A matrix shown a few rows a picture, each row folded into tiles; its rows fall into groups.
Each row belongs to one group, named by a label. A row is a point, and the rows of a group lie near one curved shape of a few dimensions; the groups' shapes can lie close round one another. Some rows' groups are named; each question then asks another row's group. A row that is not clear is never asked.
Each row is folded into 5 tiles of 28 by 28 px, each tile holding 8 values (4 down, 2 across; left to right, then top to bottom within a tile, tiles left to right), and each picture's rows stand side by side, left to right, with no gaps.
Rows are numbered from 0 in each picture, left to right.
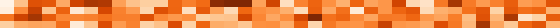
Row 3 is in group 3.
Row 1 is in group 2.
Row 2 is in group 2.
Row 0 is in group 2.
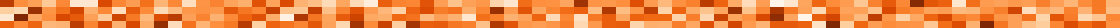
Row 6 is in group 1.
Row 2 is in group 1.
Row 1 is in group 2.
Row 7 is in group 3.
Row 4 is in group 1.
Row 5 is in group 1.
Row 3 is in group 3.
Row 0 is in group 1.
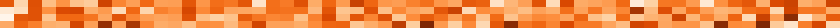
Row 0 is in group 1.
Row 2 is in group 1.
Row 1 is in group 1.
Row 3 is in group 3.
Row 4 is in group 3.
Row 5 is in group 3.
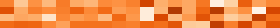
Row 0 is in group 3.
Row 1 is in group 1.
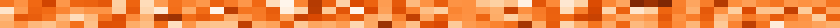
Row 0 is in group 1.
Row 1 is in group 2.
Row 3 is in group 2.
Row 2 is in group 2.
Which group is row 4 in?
2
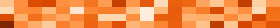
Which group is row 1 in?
1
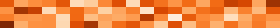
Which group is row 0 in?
3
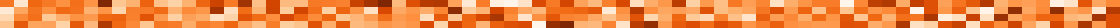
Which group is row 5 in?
3
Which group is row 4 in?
3
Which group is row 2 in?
2
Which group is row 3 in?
1
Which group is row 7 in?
1
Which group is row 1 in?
2
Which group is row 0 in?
1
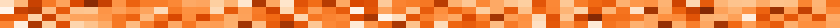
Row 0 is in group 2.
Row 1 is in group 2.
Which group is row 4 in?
2
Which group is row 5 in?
3
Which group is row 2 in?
3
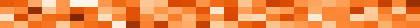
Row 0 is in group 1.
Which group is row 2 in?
2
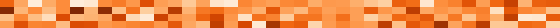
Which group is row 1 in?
1
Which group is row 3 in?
3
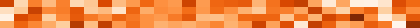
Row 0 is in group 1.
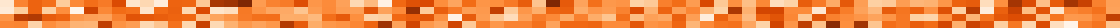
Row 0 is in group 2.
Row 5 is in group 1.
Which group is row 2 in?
2
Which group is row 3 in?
2
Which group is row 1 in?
2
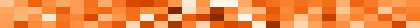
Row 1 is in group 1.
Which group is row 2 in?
1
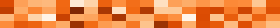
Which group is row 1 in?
3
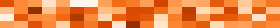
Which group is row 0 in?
1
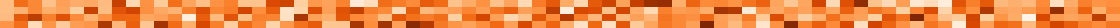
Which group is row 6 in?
1
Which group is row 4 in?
2
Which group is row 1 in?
3
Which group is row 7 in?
3
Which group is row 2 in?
1
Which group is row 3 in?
2
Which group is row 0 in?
2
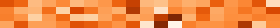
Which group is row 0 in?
2
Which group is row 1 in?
2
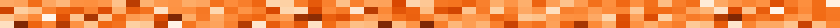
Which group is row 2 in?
2
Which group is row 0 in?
3
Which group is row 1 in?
2
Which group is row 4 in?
3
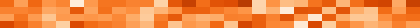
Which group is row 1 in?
1
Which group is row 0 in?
3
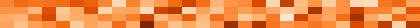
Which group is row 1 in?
3
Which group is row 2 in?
1
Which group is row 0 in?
1
